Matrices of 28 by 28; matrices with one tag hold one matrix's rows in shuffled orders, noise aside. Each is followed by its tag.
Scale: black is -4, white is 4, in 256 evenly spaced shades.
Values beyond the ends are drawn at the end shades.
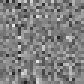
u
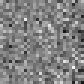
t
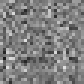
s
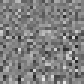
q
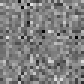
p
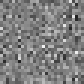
q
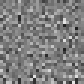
q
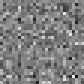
q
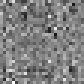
s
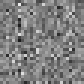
u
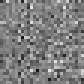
p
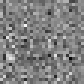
s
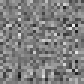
q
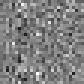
u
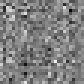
s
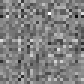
p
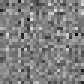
p
